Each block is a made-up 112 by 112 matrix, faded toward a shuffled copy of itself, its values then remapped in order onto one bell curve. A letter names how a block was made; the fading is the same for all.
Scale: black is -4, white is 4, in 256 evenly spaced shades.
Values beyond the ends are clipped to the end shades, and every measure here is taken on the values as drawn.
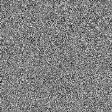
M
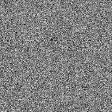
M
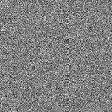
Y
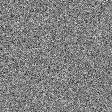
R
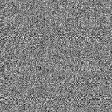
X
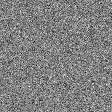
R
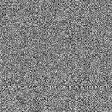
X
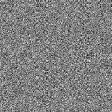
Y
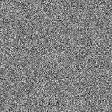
Y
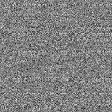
X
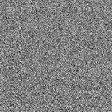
Y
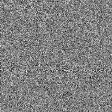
M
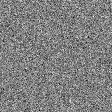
R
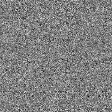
M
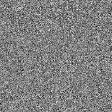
M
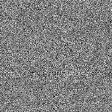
M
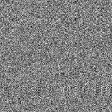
Y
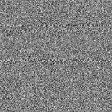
X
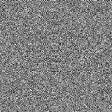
X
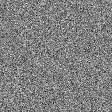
R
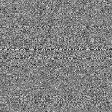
X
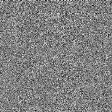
M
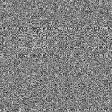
X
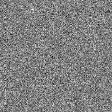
M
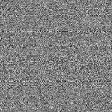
X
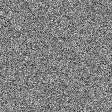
R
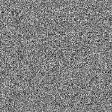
M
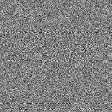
X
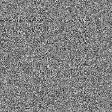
M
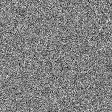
R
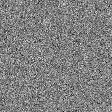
R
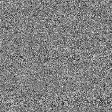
M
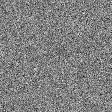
R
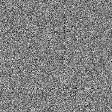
M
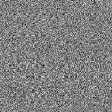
X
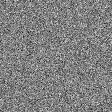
R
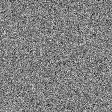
R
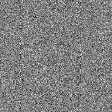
M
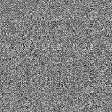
Y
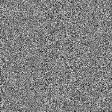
M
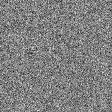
R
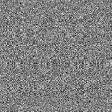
X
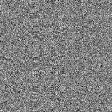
Y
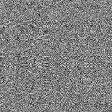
X
